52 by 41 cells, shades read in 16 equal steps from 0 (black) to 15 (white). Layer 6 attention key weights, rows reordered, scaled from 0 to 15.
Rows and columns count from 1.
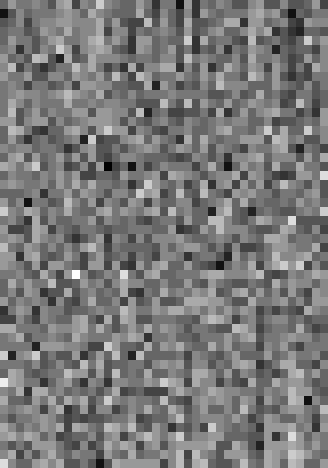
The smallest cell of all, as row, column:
19, 14
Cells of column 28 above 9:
7
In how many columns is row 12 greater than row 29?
21
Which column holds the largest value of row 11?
9
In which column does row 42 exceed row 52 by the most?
13
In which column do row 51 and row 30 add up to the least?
28
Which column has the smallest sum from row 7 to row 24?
37
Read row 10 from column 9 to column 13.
8 4 9 9 8
